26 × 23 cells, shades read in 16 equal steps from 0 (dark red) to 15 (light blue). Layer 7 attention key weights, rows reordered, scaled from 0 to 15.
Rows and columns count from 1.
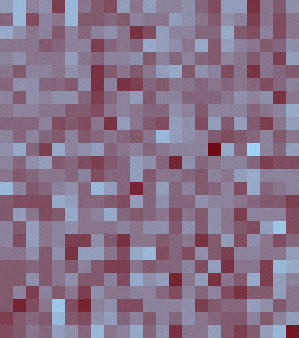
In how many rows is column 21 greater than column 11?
8
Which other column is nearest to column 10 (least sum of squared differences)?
4
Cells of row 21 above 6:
12
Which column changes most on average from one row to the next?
11
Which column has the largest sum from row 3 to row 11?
14
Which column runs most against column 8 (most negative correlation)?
19
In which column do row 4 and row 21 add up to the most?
23
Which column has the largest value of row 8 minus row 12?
17
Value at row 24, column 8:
9
